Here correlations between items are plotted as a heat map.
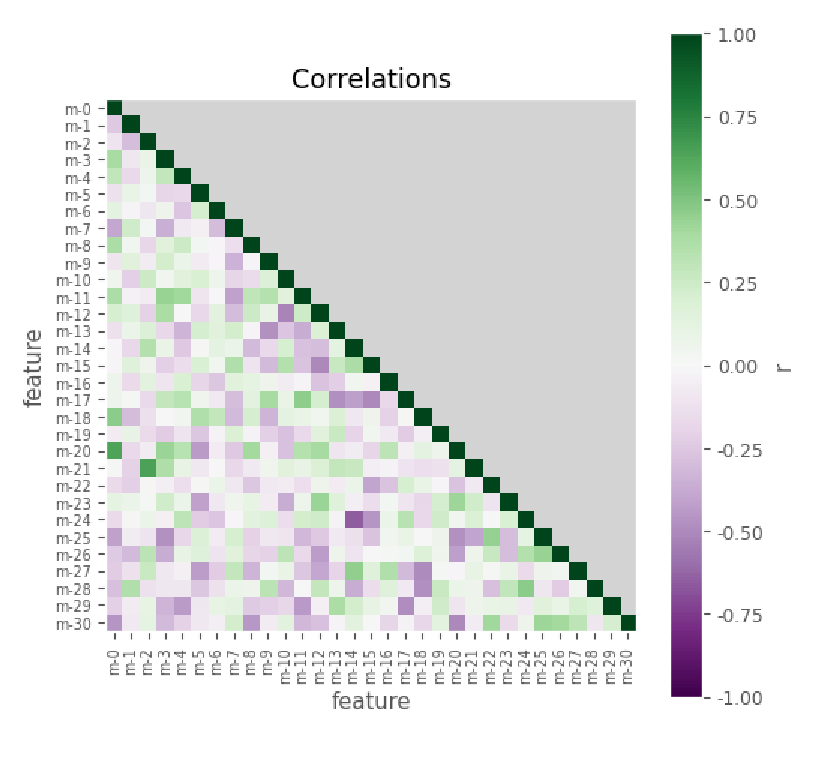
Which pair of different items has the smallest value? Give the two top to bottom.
m-14, m-24
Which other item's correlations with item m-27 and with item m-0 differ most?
m-18
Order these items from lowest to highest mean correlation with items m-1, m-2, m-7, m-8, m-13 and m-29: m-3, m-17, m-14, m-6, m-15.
m-17, m-3, m-6, m-14, m-15
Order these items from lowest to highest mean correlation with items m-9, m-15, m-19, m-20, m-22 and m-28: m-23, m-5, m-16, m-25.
m-5, m-25, m-16, m-23
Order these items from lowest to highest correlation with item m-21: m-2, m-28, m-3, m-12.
m-28, m-12, m-3, m-2
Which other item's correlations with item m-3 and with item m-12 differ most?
m-10
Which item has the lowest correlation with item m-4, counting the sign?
m-29
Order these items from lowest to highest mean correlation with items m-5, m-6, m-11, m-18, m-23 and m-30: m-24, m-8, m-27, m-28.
m-27, m-28, m-24, m-8
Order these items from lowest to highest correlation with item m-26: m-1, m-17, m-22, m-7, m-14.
m-1, m-14, m-17, m-7, m-22
